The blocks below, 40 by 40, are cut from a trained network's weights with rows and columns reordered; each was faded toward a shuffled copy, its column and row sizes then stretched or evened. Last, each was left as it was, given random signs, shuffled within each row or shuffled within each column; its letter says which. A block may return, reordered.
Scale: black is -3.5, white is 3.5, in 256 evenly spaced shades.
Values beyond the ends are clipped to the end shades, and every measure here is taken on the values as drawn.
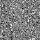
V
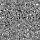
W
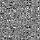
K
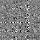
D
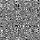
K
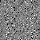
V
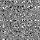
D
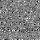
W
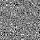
K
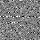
W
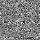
D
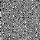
V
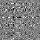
K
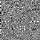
D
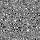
W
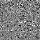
D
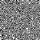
D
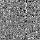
D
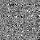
D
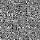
D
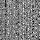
V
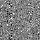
V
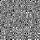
K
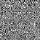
D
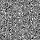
V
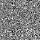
D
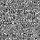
W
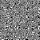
D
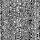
V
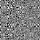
K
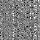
K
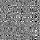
K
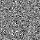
D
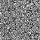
V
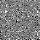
D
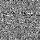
W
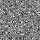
W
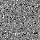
W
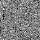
V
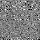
W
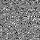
W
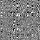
K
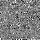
W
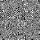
K
